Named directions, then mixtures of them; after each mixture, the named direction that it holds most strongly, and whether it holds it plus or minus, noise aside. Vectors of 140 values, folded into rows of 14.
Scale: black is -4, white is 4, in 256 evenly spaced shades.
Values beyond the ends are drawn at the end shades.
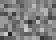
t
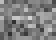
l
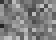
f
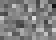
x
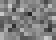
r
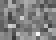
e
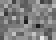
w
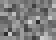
t, minus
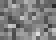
e, plus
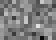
w, minus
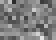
w, plus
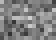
l, plus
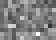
e, plus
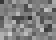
l, minus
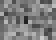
w, plus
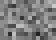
e, minus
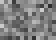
f, minus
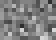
x, plus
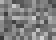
x, plus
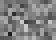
t, plus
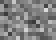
t, plus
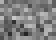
l, plus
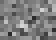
x, minus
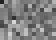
l, minus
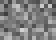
x, plus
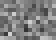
t, minus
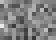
f, minus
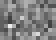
e, plus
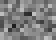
r, plus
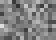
f, minus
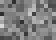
f, minus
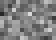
r, minus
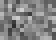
r, plus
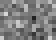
x, minus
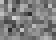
r, plus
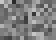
f, minus
